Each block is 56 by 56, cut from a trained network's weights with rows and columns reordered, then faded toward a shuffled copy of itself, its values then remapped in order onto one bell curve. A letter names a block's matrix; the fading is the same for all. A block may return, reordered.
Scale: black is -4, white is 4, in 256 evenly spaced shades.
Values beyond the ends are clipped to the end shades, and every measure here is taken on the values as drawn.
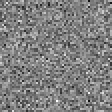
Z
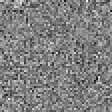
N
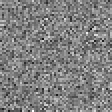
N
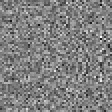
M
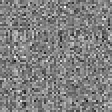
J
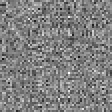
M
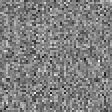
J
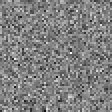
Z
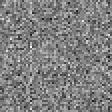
J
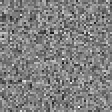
Z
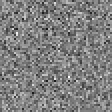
Z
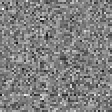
N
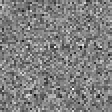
Z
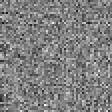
J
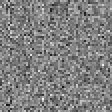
J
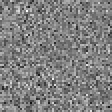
N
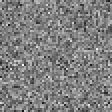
N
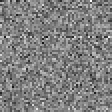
N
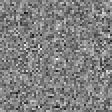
Z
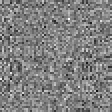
M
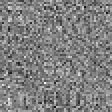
M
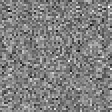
J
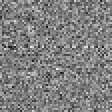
N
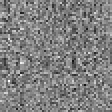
J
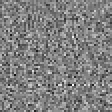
N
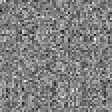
J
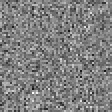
Z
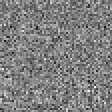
N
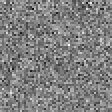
N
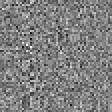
M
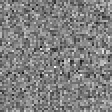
N
